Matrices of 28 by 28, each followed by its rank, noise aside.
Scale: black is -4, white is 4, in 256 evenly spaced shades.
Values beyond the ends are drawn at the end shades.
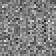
six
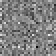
five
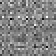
three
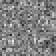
six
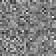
six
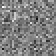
five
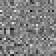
five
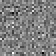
four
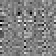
three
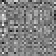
three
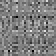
three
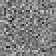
six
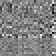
three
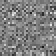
four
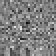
six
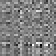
three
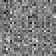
six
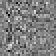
five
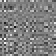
three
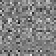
five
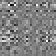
three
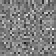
five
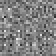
five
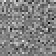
six
